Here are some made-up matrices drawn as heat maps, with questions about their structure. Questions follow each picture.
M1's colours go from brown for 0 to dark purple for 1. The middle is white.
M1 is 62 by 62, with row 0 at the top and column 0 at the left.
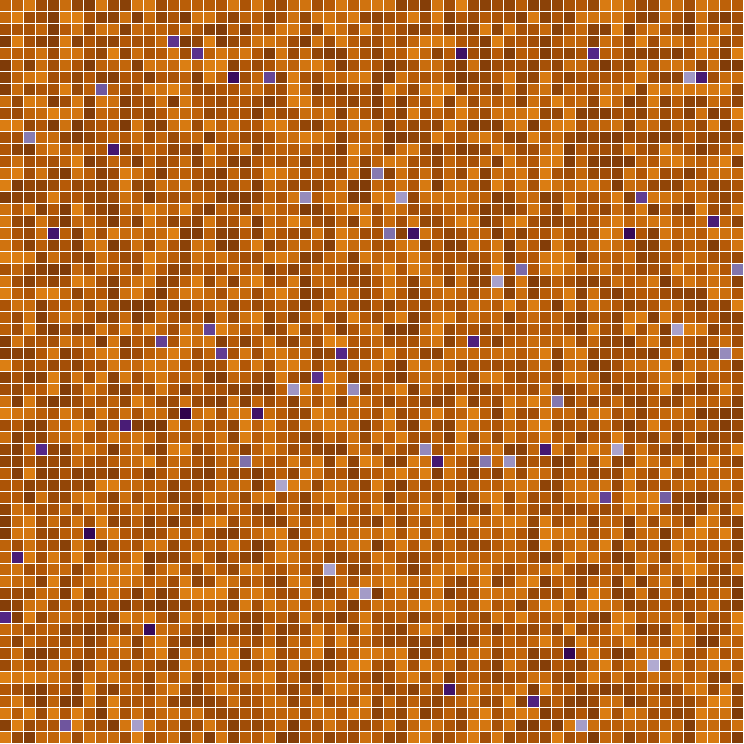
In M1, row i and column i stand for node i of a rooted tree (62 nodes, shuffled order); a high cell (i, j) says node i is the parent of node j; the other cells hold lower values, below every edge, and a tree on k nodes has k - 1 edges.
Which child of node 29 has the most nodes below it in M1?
60
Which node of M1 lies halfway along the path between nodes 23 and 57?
4
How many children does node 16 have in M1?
3
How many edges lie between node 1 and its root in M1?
6
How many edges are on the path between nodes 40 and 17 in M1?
7
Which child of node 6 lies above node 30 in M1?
19
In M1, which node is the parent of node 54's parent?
41
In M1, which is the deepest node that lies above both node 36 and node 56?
38
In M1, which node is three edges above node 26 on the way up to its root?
3
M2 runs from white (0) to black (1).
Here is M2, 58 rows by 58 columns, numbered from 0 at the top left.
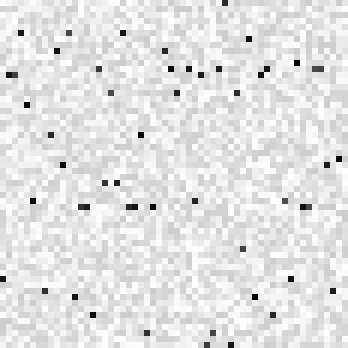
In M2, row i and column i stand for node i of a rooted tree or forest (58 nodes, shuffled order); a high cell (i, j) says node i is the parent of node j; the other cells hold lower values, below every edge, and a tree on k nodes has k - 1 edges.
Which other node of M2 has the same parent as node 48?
0
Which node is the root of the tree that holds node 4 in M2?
30
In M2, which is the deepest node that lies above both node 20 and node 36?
5
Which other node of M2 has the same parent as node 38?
34
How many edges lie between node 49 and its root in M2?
6
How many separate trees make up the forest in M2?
5
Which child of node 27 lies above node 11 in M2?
10
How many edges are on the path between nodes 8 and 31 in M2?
8
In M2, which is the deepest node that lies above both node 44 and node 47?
33
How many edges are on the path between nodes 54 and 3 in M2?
7
